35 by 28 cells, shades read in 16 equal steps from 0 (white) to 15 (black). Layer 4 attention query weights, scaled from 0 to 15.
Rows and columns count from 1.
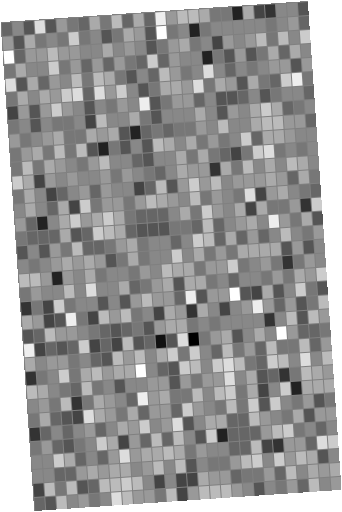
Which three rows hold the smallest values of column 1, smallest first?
3, 24, 5
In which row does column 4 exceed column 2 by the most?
19
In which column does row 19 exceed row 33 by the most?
25
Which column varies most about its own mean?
1
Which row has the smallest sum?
26
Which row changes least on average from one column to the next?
9
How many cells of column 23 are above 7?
11
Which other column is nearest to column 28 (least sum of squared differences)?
10
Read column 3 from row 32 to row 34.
3 9 8
